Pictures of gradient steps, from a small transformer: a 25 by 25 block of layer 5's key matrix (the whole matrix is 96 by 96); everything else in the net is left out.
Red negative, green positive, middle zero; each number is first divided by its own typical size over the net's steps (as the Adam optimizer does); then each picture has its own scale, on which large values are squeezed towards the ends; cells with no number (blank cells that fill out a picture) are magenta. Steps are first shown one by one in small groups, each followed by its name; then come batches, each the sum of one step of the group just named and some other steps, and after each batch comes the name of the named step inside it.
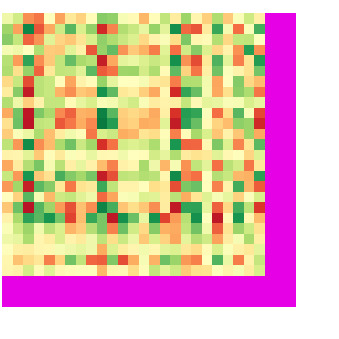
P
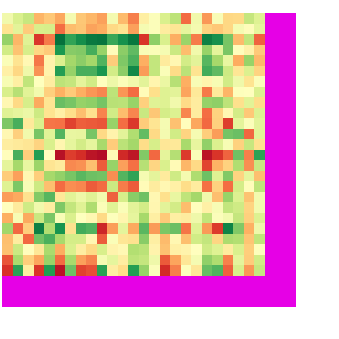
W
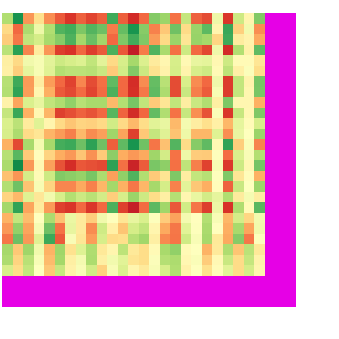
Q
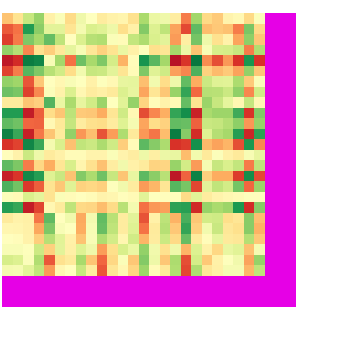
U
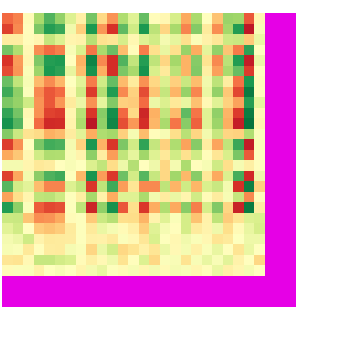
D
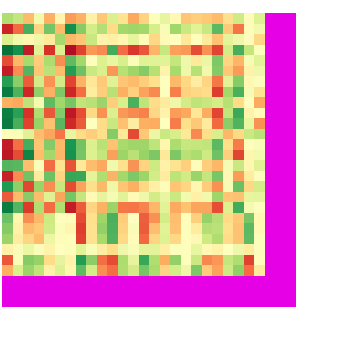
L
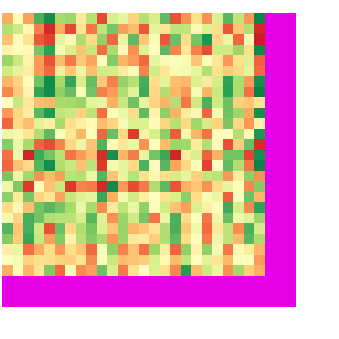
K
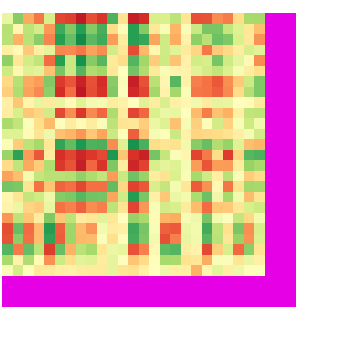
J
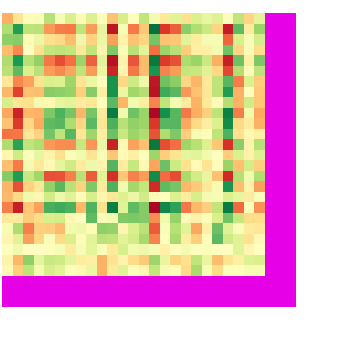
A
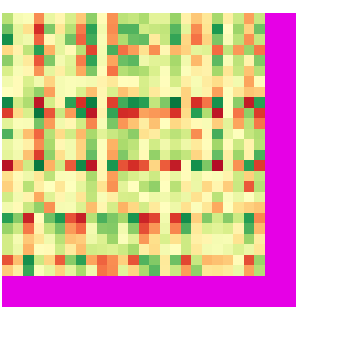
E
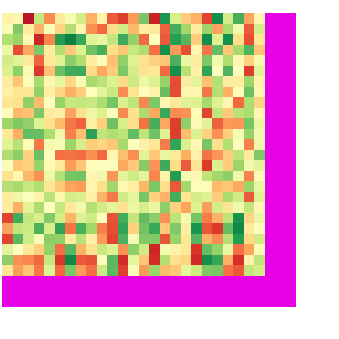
W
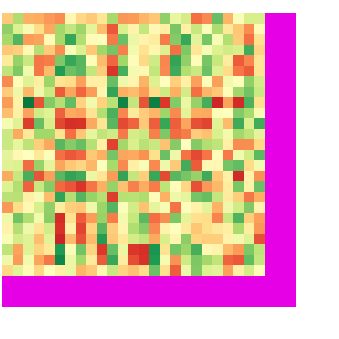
P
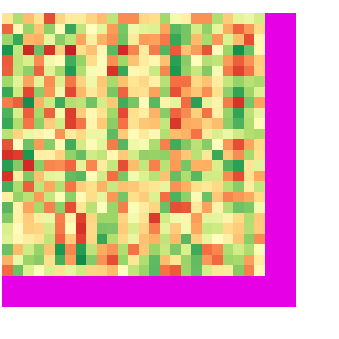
L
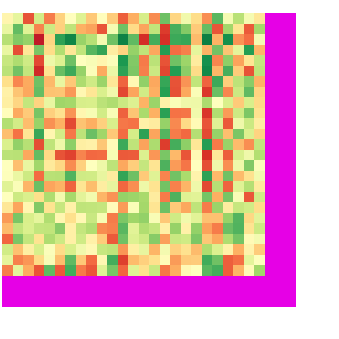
W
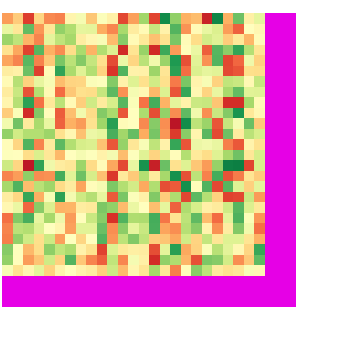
P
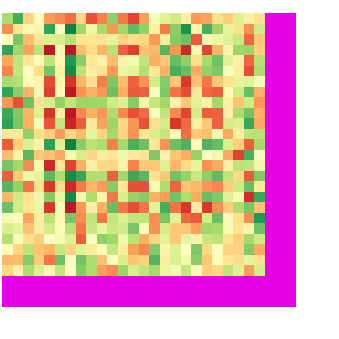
L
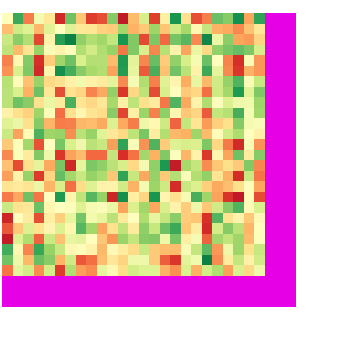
W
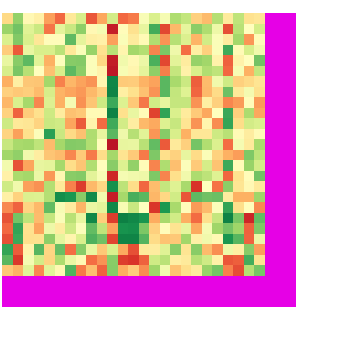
A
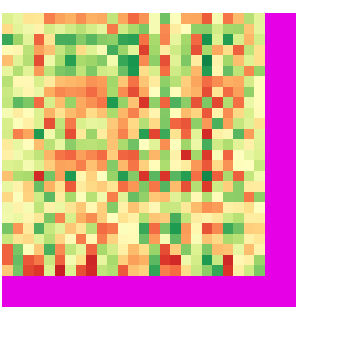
W
